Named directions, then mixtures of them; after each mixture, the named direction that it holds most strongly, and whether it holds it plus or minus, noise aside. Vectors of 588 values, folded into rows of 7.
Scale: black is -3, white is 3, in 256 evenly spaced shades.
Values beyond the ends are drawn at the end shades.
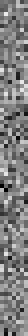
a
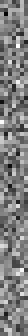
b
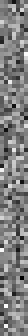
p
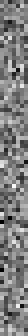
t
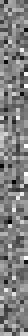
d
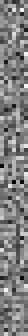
p, plus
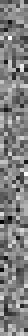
t, plus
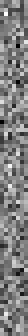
b, minus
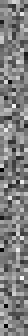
p, minus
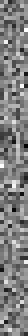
d, minus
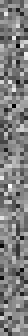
b, minus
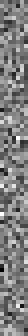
t, plus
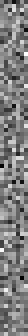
p, plus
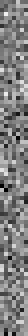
a, plus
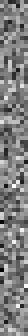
t, plus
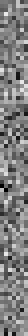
a, plus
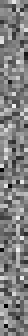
p, minus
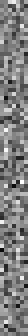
p, minus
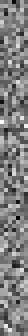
b, plus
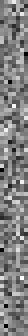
p, minus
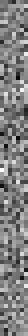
a, plus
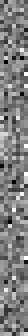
d, plus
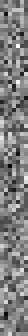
b, plus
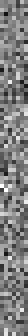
a, minus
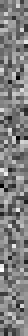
a, plus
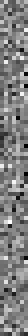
d, minus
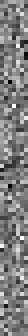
p, minus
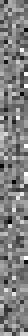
d, plus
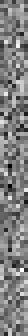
b, plus
